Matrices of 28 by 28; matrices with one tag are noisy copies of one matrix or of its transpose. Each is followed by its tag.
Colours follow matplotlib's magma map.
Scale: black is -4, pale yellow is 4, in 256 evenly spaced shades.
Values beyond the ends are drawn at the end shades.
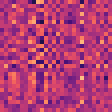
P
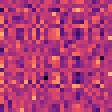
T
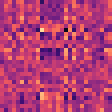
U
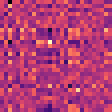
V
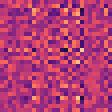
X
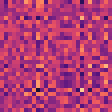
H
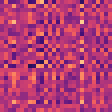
P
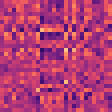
U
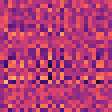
X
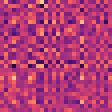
P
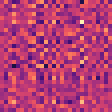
P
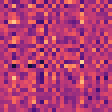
P
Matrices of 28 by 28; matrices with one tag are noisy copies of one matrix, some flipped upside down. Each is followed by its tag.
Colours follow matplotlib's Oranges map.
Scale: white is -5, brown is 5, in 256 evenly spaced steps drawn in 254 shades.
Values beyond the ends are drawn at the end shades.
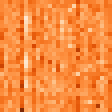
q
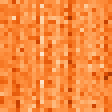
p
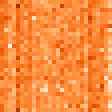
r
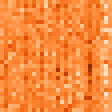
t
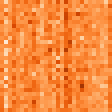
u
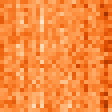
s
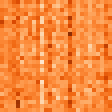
p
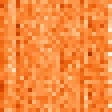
r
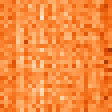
s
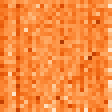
r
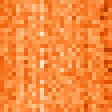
s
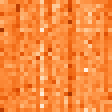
p
